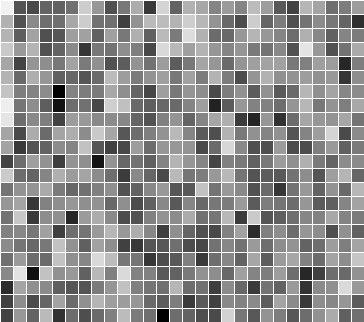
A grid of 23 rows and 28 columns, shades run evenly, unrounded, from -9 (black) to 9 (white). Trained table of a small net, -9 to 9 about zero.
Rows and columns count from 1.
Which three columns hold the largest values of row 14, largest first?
16, 28, 4
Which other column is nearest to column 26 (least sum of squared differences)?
18
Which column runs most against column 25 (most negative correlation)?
2
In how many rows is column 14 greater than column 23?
14
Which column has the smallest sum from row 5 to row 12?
5
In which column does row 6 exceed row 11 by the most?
9
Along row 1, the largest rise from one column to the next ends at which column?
13
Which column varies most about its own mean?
1
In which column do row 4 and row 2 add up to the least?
23
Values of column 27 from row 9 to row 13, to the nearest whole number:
3 -4 -2 1 4
